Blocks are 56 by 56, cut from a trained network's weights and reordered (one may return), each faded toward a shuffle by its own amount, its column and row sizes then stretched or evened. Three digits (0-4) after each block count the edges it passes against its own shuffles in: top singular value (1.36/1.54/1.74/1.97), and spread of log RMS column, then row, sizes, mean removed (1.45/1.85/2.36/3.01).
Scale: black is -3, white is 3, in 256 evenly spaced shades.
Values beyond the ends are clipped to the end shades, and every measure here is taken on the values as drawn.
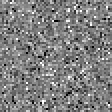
1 1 0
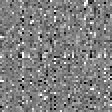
2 3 0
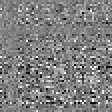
3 3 4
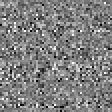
1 1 3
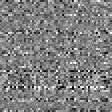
3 0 4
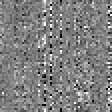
2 4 0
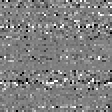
0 0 4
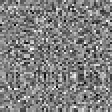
4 1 1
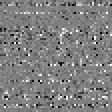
0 0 4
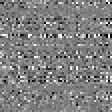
4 1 4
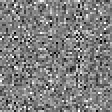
3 2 0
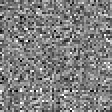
4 1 1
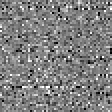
2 0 2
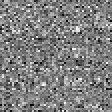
2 0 2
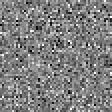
3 2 0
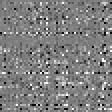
1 3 4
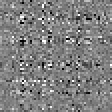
2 3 3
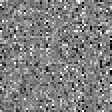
1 3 0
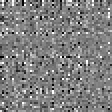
3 3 3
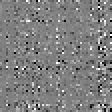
1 4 3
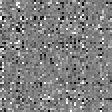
2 3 2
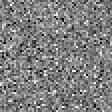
0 2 0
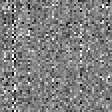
4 4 1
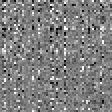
3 4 1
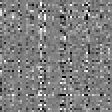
4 4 3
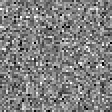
1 0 1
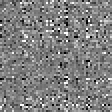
2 3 3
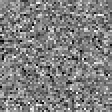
2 0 1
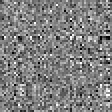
4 3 1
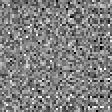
4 2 0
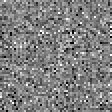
0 0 1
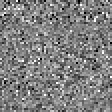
0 0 2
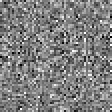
3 2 1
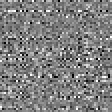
4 0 4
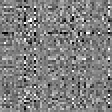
4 3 3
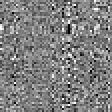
4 3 0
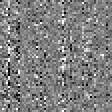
2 4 1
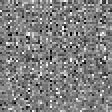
3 3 0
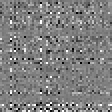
3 3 4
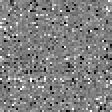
0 1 2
